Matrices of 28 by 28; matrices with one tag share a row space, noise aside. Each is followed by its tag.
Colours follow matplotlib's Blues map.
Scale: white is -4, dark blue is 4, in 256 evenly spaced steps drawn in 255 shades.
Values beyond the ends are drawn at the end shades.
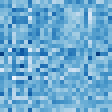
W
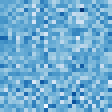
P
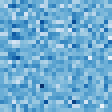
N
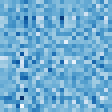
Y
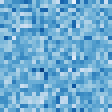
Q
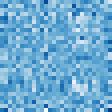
P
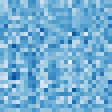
N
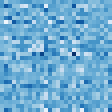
Q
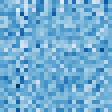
Y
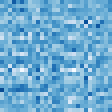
W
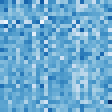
P
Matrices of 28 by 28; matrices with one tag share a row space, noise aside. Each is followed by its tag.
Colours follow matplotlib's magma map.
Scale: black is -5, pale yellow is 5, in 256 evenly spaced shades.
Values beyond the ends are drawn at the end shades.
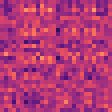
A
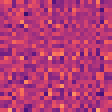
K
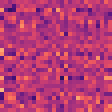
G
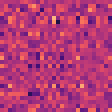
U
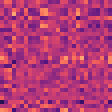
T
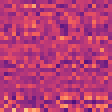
A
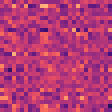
T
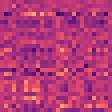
A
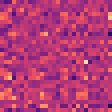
T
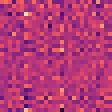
K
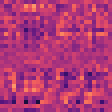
A
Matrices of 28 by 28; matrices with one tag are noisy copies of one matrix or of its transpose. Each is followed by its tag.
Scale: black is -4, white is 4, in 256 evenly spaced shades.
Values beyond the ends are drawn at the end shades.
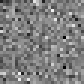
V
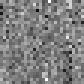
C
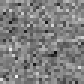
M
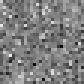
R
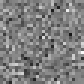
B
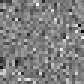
V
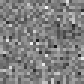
B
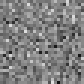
B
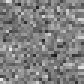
M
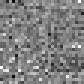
C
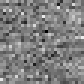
M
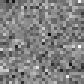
C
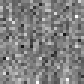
M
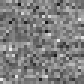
M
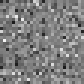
V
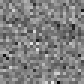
B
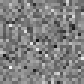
B
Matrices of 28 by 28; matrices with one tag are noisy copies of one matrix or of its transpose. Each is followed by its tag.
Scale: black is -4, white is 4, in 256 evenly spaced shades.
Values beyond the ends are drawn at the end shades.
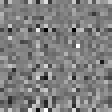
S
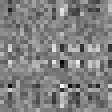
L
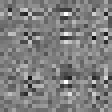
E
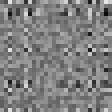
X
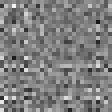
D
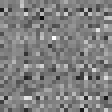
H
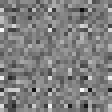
X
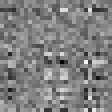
L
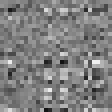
L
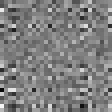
X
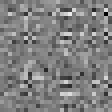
E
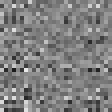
D
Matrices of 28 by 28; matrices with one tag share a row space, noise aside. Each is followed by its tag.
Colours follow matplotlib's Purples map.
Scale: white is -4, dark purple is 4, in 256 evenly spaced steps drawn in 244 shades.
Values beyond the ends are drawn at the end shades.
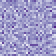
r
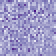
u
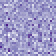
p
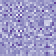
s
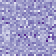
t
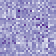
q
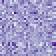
r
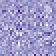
s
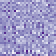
q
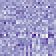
q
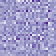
q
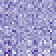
p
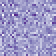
r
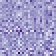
s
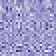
s
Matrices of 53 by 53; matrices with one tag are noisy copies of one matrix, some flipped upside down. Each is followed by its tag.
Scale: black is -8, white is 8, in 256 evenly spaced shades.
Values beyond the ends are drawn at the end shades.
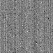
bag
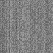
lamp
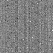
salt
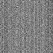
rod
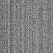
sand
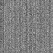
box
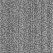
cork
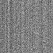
sand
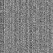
box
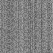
cork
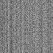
sand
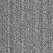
sand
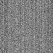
rod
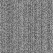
cork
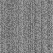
cork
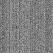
lamp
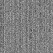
box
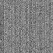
box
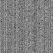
bag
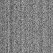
sand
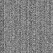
box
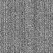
bag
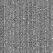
box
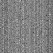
rod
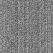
salt
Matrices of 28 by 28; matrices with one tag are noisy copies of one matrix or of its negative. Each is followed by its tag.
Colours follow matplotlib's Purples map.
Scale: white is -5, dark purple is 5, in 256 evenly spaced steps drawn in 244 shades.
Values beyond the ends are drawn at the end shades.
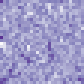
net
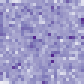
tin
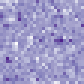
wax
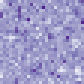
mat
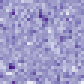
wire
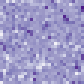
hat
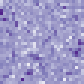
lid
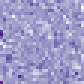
hat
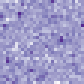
wax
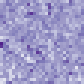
net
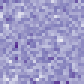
wax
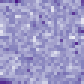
tin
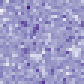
lid
